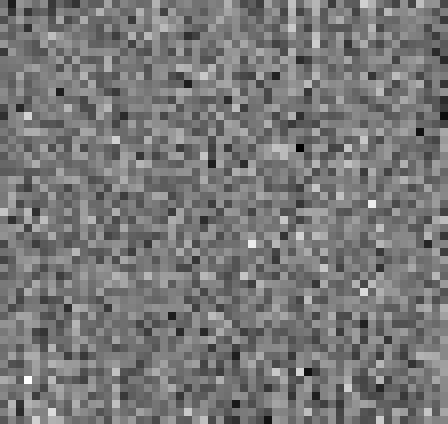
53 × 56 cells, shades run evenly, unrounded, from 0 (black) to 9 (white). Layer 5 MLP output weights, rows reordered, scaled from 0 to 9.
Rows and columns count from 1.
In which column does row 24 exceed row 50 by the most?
40
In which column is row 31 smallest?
54
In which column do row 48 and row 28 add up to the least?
38
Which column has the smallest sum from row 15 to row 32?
27
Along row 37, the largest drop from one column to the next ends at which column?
47
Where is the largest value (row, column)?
48, 4
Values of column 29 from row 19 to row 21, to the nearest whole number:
2 5 4
